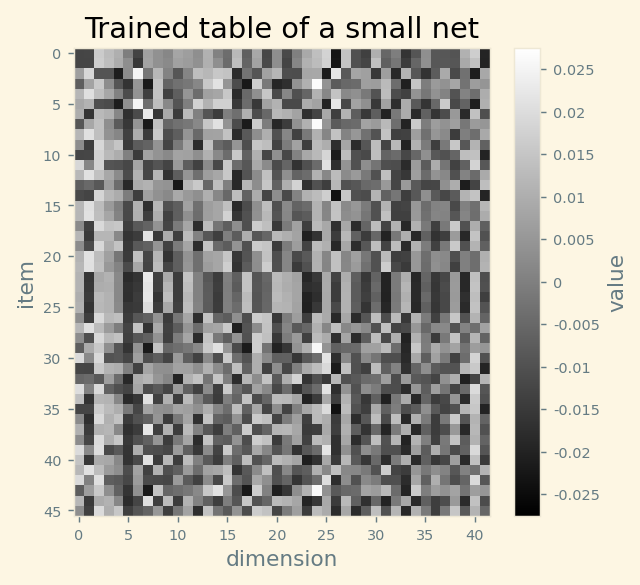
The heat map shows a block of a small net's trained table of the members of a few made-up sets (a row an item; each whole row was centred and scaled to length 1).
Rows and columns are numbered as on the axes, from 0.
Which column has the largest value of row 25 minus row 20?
7
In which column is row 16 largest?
1
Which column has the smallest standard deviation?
35
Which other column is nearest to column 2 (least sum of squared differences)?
25
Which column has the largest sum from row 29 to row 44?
2
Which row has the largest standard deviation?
5
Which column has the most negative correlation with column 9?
34
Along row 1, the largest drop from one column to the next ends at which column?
26
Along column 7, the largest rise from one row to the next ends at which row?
44
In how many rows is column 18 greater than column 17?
32
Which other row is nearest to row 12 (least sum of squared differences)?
16
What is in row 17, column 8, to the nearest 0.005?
0.005
